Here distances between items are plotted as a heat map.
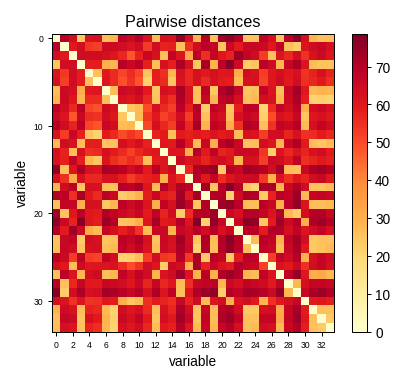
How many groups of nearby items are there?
5
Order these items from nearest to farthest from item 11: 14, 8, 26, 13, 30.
14, 8, 30, 13, 26
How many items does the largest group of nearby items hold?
13
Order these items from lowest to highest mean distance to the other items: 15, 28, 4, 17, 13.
17, 4, 13, 28, 15
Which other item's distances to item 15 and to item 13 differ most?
26
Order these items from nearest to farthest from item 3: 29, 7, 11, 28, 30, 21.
7, 11, 30, 28, 29, 21
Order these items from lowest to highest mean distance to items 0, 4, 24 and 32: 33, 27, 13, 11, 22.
33, 27, 11, 22, 13
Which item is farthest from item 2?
22
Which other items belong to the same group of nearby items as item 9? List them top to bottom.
8, 10, 18, 21, 25, 30
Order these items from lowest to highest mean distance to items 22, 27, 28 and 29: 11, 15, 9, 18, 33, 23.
15, 11, 33, 23, 9, 18
